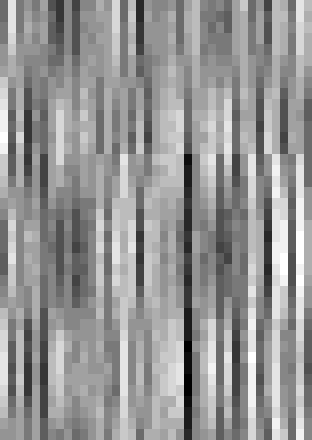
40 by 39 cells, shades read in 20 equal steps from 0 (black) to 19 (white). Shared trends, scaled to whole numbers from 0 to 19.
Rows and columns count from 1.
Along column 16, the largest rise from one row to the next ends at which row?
15
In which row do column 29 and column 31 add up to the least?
24
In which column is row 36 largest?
32
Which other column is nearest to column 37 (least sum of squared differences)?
28
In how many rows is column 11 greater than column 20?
10
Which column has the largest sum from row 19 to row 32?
38
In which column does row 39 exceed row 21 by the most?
8
